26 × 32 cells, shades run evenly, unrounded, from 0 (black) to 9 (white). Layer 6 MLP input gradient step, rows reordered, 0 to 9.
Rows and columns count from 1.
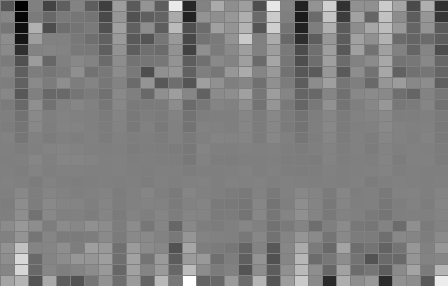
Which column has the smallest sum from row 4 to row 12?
2
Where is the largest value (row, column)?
26, 14
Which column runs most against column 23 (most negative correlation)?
18
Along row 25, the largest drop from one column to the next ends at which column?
3
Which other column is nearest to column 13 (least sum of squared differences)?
20
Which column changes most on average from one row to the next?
11
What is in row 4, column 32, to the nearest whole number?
3
